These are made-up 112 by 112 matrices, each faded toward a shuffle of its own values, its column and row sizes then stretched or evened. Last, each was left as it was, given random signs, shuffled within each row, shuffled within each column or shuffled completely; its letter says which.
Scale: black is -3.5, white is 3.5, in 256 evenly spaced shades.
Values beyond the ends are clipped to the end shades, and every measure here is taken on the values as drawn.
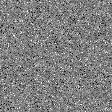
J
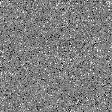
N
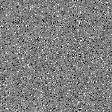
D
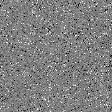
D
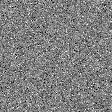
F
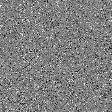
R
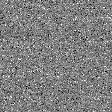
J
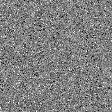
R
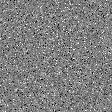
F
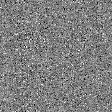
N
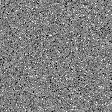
F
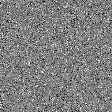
R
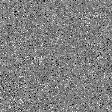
N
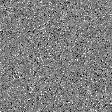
R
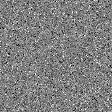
R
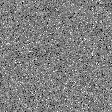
F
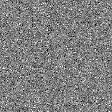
D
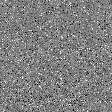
J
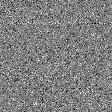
J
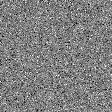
F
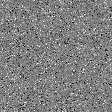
F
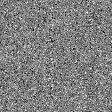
R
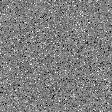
J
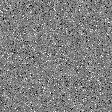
F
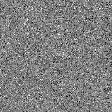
D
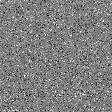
J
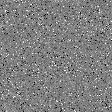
J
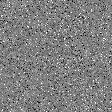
F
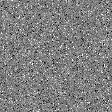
R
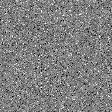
R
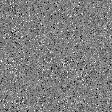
D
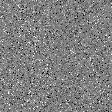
R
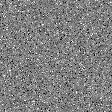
F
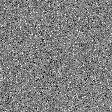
F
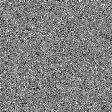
J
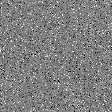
R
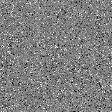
N
